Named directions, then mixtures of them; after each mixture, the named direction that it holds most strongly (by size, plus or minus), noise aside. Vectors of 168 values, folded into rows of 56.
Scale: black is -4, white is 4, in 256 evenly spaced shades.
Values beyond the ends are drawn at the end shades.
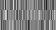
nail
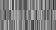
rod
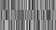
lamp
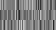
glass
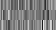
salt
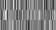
nail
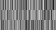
nail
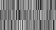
glass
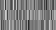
nail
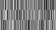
nail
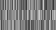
nail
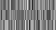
lamp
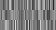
lamp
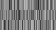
rod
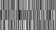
glass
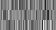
salt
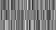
lamp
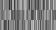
rod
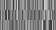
nail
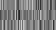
glass
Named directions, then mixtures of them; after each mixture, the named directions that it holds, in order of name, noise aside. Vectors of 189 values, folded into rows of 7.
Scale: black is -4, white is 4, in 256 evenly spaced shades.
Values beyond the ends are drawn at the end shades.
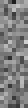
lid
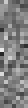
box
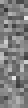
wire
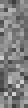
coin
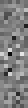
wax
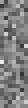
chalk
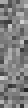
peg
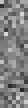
chalk, peg.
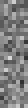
lid.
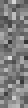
lid.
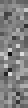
wax.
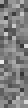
chalk.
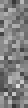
coin.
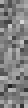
peg.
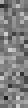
chalk, peg, wire.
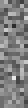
chalk, wire.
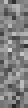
box, lid, wax.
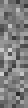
box, wax.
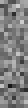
chalk, lid, peg.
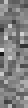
box.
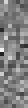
box.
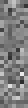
coin, peg, wax.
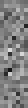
wax.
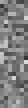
wire.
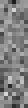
coin, lid.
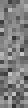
coin, peg, wax.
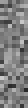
peg.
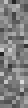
box, lid.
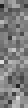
chalk, coin, wire.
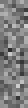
coin, wax, wire.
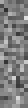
wire.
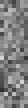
coin.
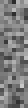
lid, wire.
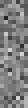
box, chalk, wax.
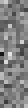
box, peg, wax.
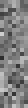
coin.
